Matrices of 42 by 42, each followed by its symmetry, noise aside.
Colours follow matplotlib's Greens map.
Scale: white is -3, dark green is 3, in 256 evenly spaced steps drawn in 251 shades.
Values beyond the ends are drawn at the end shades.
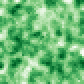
no symmetry.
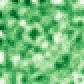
symmetric.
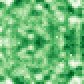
mirrored top to bottom.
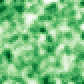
no symmetry.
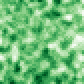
antisymmetric.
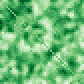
symmetric.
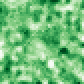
antisymmetric.
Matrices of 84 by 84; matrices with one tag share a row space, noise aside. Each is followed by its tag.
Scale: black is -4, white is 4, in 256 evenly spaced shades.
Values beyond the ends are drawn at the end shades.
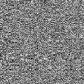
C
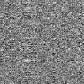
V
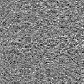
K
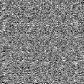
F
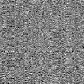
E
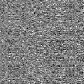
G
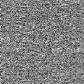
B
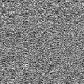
E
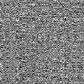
B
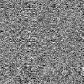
V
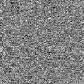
C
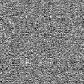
C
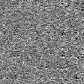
K
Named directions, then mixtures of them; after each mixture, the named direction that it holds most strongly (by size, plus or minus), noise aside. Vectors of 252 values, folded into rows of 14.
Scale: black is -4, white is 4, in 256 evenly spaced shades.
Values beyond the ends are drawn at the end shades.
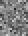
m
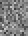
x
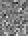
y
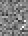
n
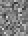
y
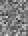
n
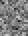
m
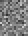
n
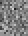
x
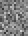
x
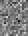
n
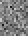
x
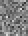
y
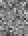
m
